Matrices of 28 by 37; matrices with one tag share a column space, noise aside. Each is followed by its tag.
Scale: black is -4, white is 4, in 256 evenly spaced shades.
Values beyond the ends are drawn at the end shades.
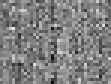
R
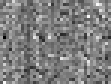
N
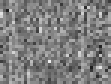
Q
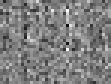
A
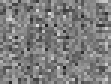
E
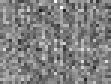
A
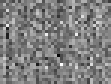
R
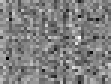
E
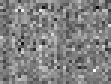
A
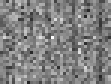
E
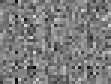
E
